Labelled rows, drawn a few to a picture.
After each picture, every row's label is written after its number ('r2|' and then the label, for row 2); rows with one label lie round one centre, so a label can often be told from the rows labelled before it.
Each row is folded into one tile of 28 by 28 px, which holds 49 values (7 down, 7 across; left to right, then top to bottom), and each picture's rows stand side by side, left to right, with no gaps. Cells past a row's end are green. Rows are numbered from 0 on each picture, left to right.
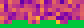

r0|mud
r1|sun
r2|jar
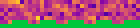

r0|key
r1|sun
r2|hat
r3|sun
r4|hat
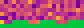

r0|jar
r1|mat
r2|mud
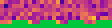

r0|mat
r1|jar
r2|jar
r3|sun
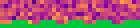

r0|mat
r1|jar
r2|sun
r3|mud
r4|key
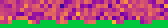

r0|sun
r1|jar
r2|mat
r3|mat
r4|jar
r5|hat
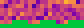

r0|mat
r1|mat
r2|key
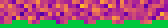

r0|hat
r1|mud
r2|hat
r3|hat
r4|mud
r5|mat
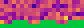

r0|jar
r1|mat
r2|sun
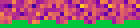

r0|sun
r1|mat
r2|hat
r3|hat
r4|hat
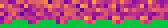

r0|hat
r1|key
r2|hat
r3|mud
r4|mud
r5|mud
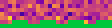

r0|sun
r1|hat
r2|mud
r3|jar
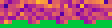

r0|mat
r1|key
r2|hat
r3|key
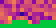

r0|sun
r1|jar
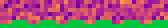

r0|mat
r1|sun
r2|mud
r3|mat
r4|key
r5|mat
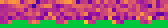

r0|key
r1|mat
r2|key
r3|jar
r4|jar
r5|sun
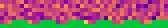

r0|hat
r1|jar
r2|hat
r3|jar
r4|mat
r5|mat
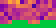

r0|key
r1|mat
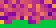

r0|jar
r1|hat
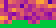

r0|mud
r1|key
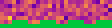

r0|sun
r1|mat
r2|mud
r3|hat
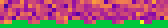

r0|mat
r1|hat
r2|sun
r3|key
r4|key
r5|jar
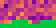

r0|mat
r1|jar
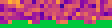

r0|key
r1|jar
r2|mat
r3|sun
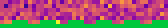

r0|mat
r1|mat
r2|jar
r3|hat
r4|key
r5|mat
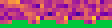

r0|key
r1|sun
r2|sun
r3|sun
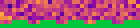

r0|sun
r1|key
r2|hat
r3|mat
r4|hat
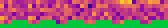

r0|mud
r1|mud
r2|hat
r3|mat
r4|key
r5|key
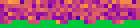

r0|key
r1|mud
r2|jar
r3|hat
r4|key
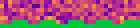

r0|mud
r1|sun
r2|jar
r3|hat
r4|sun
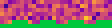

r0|mat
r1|jar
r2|hat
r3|mud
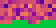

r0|mat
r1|hat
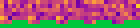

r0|mud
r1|mud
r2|mud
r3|key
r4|hat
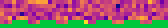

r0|sun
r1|key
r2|sun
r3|jar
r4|mat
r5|mud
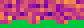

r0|sun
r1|sun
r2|key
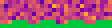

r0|mat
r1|hat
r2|hat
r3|sun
